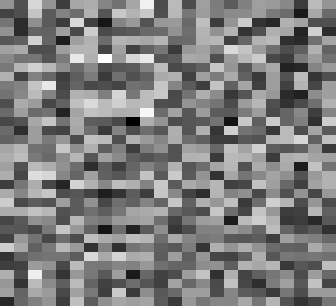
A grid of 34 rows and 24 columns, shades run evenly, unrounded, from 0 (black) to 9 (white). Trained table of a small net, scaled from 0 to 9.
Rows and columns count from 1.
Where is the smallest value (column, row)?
10, 14
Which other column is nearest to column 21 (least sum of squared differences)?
13
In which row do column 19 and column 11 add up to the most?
7
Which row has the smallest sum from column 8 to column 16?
26
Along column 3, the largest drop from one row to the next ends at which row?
6
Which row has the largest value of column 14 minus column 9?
28
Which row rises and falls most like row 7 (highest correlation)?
12
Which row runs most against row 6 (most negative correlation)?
16
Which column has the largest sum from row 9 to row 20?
3
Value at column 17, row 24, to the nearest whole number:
4
